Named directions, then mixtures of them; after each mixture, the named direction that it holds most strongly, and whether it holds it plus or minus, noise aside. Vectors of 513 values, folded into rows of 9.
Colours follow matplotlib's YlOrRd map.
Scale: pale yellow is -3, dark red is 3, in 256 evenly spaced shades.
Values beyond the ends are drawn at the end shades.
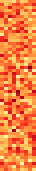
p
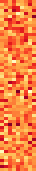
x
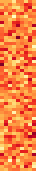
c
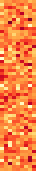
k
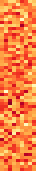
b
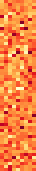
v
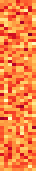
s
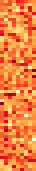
p, minus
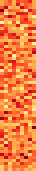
s, plus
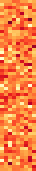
k, plus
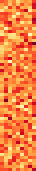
s, minus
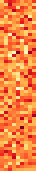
v, plus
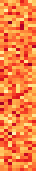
b, plus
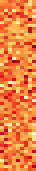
x, minus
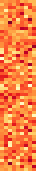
k, plus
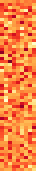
s, plus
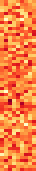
b, plus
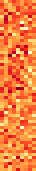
v, minus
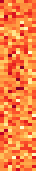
v, minus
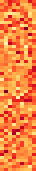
b, minus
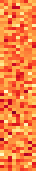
b, plus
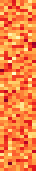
s, minus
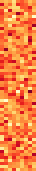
x, minus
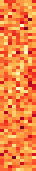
v, plus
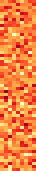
b, minus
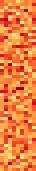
s, minus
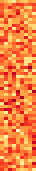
p, plus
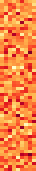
v, plus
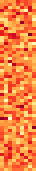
s, plus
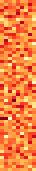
s, plus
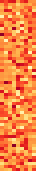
p, minus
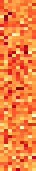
v, minus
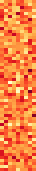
x, minus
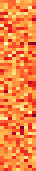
s, minus
